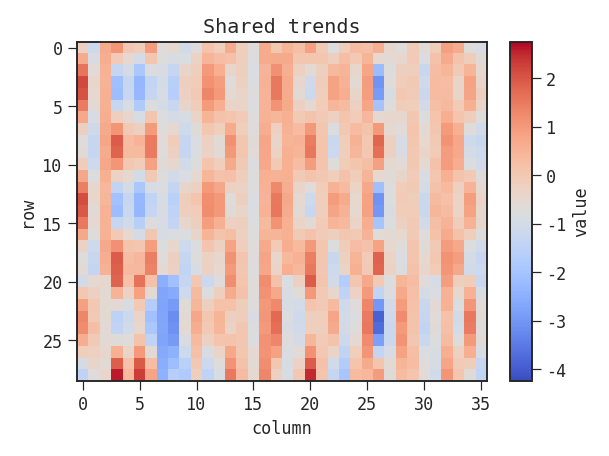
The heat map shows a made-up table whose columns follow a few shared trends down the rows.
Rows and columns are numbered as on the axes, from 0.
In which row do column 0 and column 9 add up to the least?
28
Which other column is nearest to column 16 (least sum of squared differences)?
32
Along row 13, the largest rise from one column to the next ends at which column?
27
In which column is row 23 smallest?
26
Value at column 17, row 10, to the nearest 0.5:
0
